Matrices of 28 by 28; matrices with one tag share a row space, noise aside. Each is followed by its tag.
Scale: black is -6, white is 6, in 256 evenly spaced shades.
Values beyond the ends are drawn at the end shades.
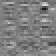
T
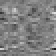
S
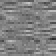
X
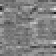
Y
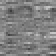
X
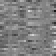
S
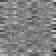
S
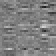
T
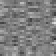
S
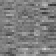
T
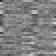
Y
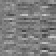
T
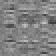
T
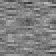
X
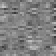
S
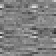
Y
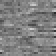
Y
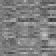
T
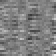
S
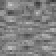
X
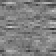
X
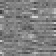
Y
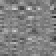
S
